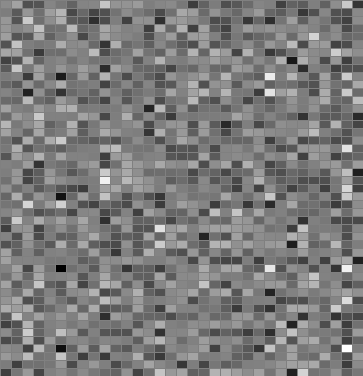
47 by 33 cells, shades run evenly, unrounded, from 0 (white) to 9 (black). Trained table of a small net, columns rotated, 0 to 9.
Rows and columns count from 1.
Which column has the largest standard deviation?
32
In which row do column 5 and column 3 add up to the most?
12
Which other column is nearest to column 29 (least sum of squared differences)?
7
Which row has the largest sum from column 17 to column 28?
33
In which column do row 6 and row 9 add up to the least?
2
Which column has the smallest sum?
3
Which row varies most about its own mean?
34
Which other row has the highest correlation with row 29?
47
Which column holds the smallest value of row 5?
29
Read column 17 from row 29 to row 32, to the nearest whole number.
3 5 3 6
